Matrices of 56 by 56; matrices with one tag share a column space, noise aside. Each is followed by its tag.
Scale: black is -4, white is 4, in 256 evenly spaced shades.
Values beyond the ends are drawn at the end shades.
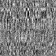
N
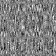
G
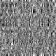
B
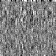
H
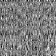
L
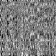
L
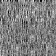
H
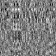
N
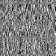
G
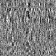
N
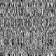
B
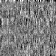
H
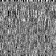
H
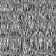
G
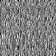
L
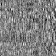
N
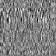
N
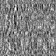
G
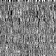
H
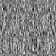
G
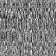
N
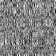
B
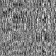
N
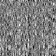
L
